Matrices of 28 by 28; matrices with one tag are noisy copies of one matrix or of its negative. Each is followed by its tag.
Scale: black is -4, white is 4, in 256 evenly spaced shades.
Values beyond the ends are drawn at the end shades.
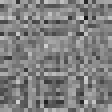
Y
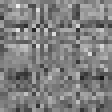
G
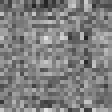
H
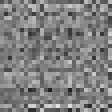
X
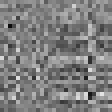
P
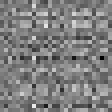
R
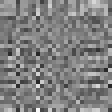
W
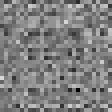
X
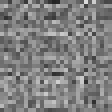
Y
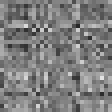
G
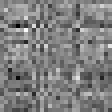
G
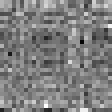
H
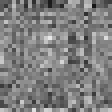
H
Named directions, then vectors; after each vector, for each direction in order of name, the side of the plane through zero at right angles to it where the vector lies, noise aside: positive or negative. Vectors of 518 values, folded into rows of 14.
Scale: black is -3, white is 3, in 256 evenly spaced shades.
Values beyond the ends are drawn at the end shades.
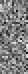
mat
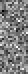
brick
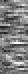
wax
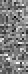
negative, negative, positive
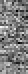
positive, positive, negative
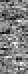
positive, positive, positive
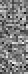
negative, positive, positive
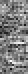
negative, positive, positive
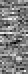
negative, negative, negative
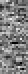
negative, negative, negative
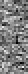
negative, positive, negative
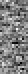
negative, negative, negative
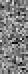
negative, negative, negative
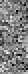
negative, positive, negative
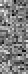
negative, positive, negative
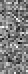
positive, positive, negative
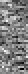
negative, positive, negative
